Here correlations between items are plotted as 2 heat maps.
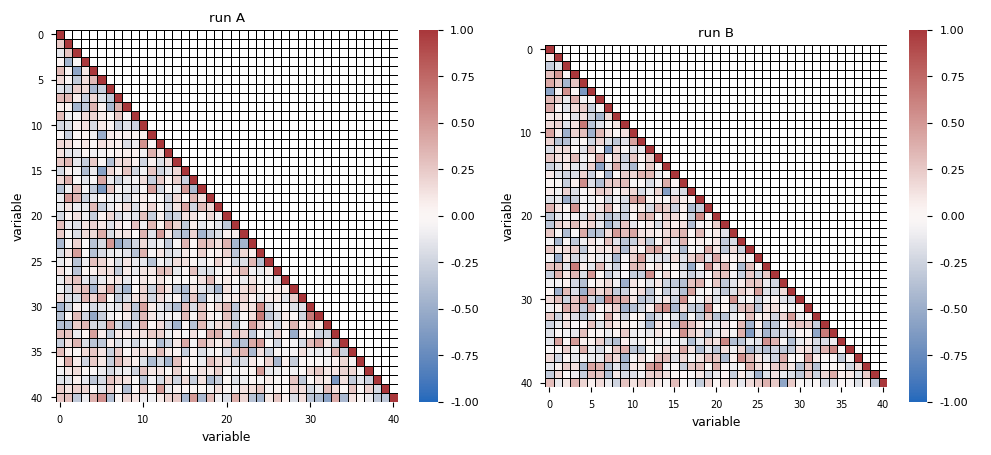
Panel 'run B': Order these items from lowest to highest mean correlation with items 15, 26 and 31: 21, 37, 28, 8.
28, 8, 37, 21
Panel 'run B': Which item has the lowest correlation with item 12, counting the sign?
7
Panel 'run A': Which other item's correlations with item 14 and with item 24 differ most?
30
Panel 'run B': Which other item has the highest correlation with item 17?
29
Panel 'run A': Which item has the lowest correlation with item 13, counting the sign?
36
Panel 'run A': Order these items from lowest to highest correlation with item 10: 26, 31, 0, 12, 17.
0, 17, 26, 31, 12
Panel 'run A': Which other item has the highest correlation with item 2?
24
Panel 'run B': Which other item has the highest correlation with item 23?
37
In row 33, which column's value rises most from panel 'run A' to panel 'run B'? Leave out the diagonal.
34
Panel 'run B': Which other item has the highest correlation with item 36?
34
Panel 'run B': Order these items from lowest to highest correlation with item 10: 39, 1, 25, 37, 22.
39, 37, 1, 25, 22
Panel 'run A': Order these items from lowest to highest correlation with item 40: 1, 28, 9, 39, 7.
39, 28, 7, 9, 1
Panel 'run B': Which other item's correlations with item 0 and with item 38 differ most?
5
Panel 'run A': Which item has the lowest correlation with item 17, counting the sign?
5
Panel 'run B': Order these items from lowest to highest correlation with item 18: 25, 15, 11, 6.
6, 15, 25, 11
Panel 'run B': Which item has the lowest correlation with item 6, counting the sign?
14
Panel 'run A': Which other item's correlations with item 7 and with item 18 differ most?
23
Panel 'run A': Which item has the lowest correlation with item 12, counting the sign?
34
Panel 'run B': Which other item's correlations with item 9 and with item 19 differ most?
31
